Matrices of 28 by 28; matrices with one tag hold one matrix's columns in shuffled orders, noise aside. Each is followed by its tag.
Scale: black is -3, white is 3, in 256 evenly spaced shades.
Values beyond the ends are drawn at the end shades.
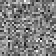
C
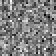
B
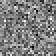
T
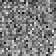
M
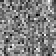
B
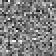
C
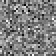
T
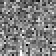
M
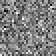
T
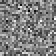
T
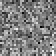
M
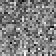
M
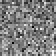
M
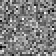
T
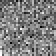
M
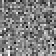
M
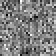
B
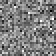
T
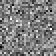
T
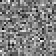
C
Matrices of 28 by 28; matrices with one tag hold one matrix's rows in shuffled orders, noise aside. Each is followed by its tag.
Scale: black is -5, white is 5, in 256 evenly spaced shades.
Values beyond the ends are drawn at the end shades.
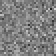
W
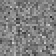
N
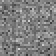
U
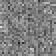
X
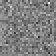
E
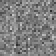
N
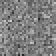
X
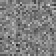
N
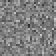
W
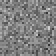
E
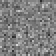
U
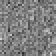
X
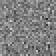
E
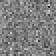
E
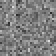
N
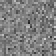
W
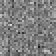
X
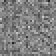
U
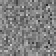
E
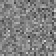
W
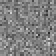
E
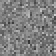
W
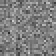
N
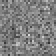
U
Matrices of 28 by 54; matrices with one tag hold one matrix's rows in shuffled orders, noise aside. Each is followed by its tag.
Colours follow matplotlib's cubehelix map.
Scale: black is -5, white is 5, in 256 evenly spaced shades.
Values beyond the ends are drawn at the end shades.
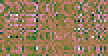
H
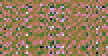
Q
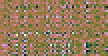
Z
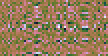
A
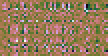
Z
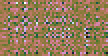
Z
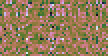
Q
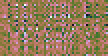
Z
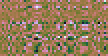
A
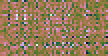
Z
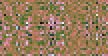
Q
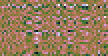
A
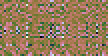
Q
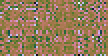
H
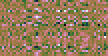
A
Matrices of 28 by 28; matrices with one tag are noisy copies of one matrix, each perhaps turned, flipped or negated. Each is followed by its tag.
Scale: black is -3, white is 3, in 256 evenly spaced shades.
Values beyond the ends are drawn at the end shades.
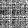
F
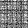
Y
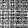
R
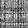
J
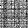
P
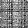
F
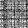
P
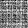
Y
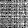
R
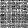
Y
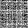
Y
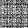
Y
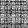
Y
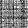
P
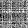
F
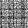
P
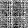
F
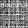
P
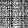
F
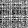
F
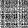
J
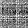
F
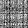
J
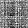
F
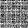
Y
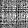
F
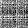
F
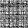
P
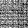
R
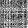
J
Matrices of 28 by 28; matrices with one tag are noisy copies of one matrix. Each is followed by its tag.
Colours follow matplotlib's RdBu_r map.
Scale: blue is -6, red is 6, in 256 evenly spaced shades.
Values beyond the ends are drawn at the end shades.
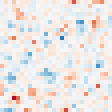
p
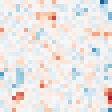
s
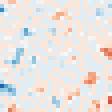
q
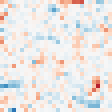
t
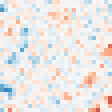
q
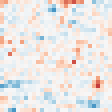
t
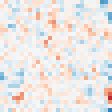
s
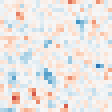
p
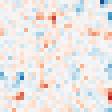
s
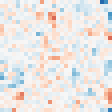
s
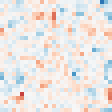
s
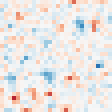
p
